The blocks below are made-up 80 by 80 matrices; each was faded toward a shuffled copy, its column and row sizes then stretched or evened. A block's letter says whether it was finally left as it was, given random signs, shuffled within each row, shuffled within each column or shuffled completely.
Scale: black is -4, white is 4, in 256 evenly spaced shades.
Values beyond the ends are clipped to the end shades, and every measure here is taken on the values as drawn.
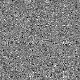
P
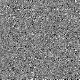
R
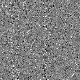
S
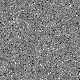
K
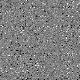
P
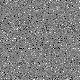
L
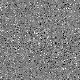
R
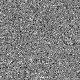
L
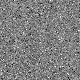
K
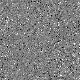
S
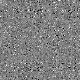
P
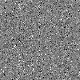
S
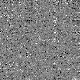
P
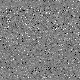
L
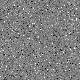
K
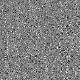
R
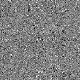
P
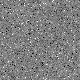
K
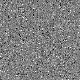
S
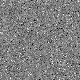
K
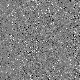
S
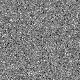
K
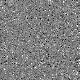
S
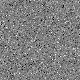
K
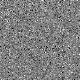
R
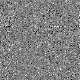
R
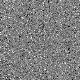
S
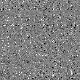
R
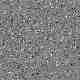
K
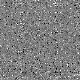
R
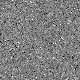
K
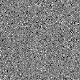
P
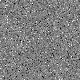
K
